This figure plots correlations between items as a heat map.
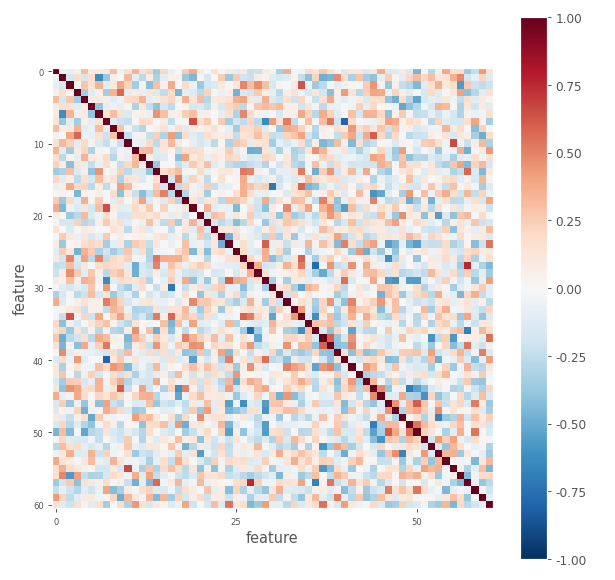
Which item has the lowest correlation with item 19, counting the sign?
40
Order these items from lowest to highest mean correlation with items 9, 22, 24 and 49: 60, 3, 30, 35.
30, 35, 3, 60
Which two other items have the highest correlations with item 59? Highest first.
39, 0
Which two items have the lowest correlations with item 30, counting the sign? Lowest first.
16, 34
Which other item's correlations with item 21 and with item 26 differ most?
46
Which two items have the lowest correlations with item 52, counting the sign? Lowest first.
37, 18
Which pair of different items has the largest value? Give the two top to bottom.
27, 57
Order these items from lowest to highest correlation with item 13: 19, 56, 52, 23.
23, 52, 19, 56
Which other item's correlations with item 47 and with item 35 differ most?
24
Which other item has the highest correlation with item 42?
25
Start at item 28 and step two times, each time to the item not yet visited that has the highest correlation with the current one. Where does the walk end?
34
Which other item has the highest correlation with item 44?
9
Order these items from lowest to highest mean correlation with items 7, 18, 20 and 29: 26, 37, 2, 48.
2, 26, 48, 37
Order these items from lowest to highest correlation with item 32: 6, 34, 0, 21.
6, 34, 21, 0
